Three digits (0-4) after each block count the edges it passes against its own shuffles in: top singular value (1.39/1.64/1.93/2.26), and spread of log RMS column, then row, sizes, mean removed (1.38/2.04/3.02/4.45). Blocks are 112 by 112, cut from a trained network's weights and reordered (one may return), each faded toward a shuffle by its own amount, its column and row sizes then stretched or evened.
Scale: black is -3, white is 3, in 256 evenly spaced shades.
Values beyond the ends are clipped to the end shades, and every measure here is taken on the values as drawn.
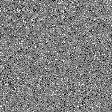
0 0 1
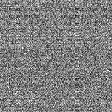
4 1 0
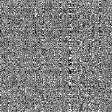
4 3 0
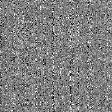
0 3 1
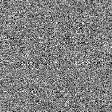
1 0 2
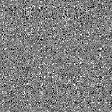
2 2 2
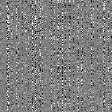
3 4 2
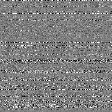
1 1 4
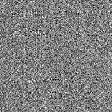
2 0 1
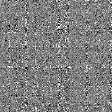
1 3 2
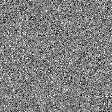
1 1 1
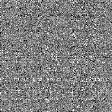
1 2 1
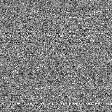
2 0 2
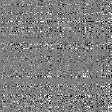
2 3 4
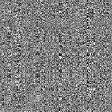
4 3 2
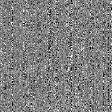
1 3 1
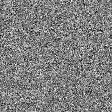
0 0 1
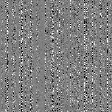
2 4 0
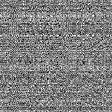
4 1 1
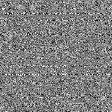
1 0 3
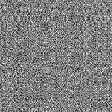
4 0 0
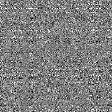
3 2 2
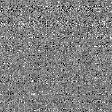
0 2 3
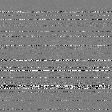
3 0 4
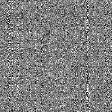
2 3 0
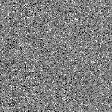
2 1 0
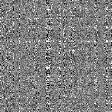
3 3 1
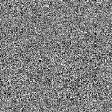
3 1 2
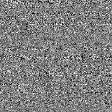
0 1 3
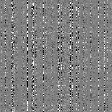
2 4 2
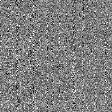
0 3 0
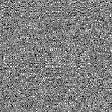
4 0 1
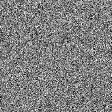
1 1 0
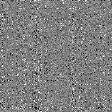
0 3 2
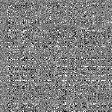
3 3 3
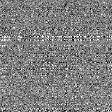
3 2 3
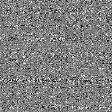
0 2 3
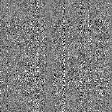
0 3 2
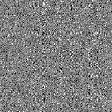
4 2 0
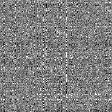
3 3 1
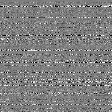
1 1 4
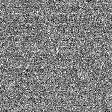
2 0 0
